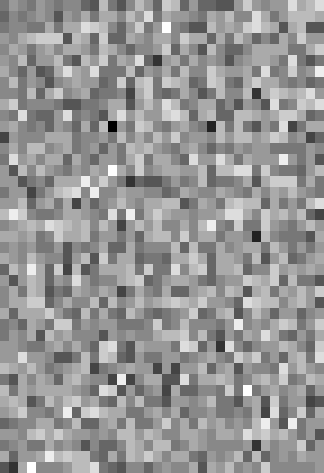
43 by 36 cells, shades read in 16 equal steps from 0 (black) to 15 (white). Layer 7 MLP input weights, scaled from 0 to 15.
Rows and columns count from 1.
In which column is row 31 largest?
30
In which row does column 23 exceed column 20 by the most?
34
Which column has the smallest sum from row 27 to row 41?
35
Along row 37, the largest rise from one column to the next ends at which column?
31
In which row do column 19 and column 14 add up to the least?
36
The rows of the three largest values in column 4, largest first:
43, 25, 28
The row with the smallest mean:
12
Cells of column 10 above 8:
27
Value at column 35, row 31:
7
